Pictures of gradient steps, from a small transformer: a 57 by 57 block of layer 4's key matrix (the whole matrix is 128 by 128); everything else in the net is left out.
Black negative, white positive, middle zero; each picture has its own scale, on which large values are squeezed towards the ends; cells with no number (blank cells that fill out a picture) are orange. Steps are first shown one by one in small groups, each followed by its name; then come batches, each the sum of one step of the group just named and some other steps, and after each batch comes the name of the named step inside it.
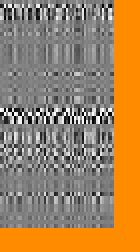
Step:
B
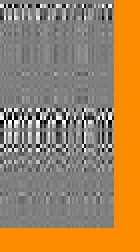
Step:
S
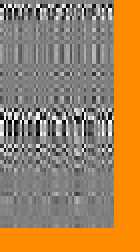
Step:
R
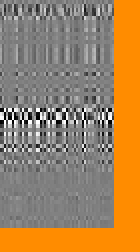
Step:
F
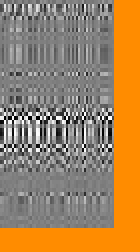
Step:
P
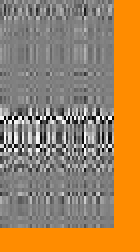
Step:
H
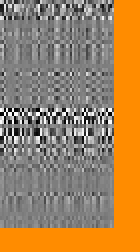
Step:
B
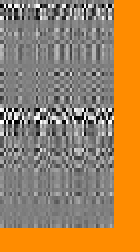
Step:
R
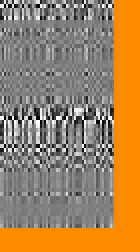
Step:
S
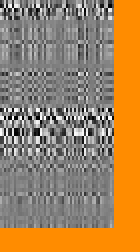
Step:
H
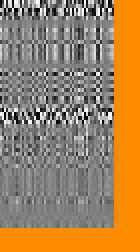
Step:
F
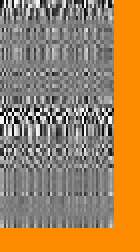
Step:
P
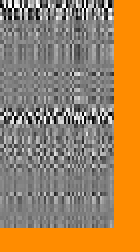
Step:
B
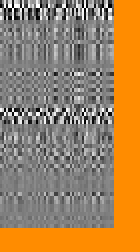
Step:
B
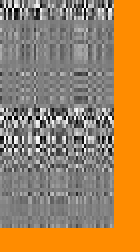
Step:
H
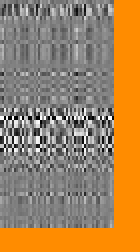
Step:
H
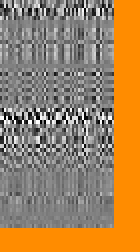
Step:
F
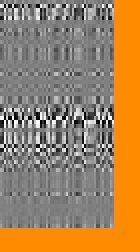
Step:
S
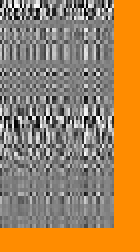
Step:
H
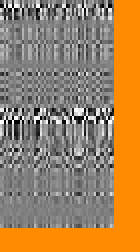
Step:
R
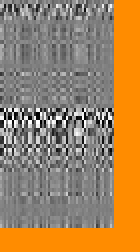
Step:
S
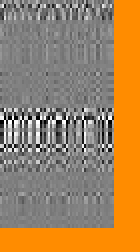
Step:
S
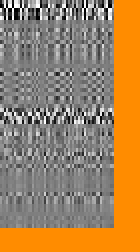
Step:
B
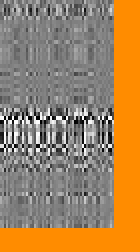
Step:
H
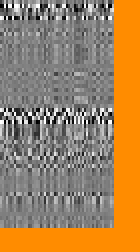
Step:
B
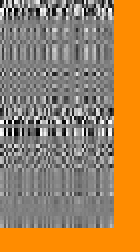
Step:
R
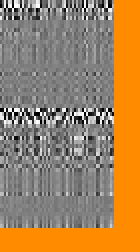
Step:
F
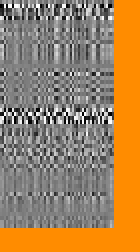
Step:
B
